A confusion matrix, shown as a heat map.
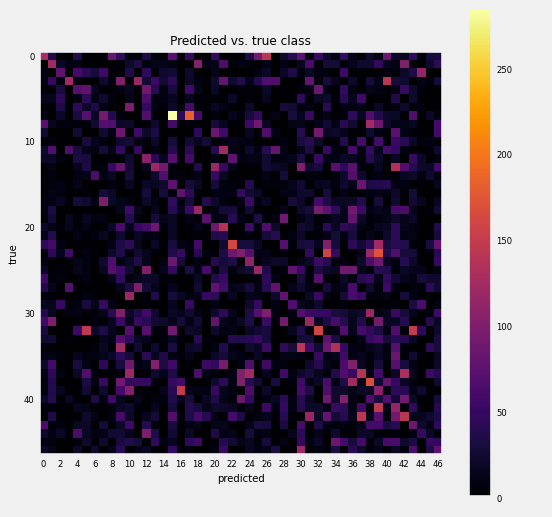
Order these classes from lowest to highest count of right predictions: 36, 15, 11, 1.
11, 15, 36, 1
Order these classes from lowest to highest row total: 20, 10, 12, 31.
10, 12, 20, 31
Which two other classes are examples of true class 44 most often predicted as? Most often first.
12, 4
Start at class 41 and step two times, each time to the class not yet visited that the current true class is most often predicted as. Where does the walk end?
16
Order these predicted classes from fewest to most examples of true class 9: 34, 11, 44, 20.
44, 34, 11, 20
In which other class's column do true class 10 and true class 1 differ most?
18
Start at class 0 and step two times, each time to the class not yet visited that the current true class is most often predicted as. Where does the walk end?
32
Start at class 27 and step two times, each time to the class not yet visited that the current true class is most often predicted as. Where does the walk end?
21
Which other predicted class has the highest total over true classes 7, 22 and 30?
15
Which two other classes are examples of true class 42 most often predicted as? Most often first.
37, 31
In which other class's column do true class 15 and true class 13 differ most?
41
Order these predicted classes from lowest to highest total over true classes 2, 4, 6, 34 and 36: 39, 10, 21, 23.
23, 39, 21, 10
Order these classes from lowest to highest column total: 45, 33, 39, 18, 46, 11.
45, 11, 18, 46, 33, 39
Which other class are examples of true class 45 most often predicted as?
34
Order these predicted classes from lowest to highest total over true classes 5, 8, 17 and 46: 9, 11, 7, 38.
11, 9, 38, 7
